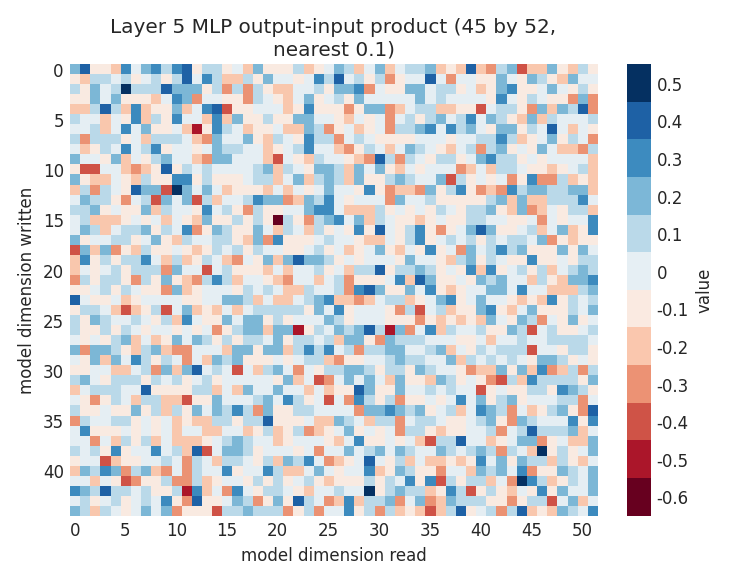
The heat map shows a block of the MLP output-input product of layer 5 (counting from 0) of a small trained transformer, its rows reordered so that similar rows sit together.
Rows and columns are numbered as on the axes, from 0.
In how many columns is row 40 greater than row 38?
15
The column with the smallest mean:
21
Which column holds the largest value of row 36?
45
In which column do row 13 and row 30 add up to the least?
8
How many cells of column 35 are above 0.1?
9
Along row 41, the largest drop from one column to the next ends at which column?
36
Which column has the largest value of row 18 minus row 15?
20
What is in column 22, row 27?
0.1
